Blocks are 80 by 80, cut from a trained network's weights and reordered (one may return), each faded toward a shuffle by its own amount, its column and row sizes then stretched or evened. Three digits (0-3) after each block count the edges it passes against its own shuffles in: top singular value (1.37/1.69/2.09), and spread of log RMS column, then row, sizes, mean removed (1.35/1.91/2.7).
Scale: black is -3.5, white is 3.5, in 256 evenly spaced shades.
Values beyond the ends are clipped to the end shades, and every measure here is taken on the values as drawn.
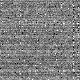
2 2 0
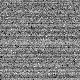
3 0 0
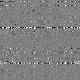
3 0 3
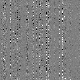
1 3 0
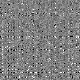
2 2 2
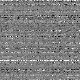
3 1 3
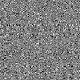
2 0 2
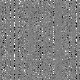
1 3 1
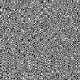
3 1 1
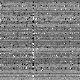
3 2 1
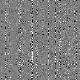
2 3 1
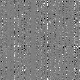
1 3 1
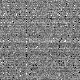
2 2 1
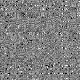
1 0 2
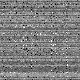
3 1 0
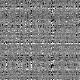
3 3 2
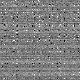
2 2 2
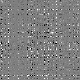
2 3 3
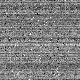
3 0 1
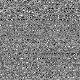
0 0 3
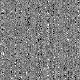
1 2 0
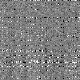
2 0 3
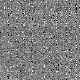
0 3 0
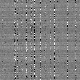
3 3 0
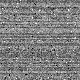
3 0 0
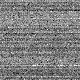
3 0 1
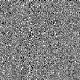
2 1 1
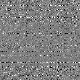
1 1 3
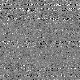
0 0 3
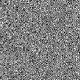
2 1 0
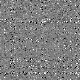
0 2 2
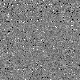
0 1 2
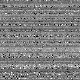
3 0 3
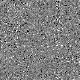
0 2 1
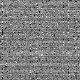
2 2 0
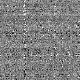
1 2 2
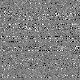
0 1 3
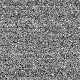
0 0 0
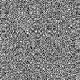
3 0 0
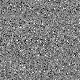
1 0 1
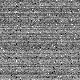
3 1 0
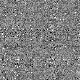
0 2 2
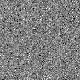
1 0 0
